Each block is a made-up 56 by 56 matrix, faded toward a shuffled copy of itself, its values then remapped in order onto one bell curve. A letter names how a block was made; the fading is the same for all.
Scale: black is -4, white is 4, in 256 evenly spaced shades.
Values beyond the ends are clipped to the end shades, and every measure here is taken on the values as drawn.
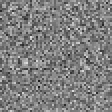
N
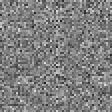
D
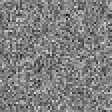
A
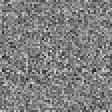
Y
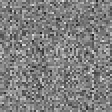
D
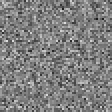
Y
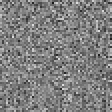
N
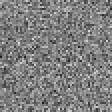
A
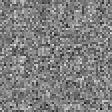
N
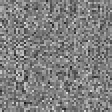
D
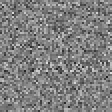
Y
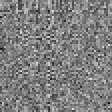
D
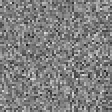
N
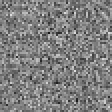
N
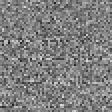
Y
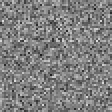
Y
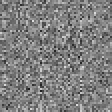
D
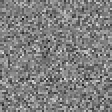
Y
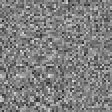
N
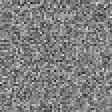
A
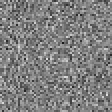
N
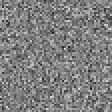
A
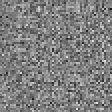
D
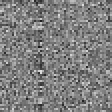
D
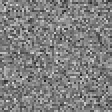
Y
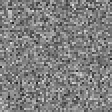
Y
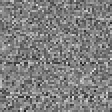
Y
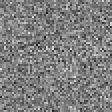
A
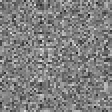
D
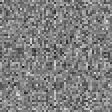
D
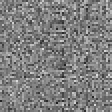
D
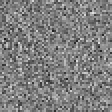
A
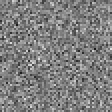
A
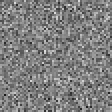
A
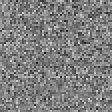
Y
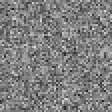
A
